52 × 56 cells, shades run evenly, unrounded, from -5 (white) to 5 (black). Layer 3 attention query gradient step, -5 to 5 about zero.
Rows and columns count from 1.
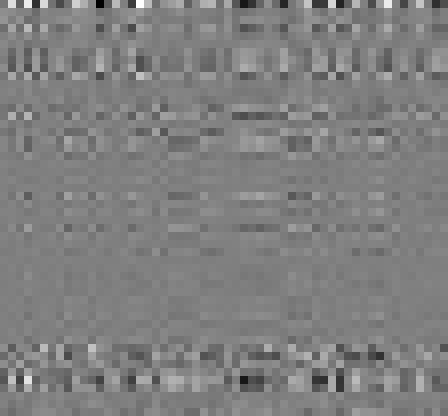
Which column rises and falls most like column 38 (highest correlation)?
22
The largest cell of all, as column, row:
13, 1
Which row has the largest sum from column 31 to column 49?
45
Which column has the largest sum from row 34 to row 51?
43
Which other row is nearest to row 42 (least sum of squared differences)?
34
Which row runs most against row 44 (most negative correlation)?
28
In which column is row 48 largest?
31
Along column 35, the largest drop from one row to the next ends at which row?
46
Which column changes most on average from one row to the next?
4
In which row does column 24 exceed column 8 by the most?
44
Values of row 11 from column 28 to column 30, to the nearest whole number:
0 0 0
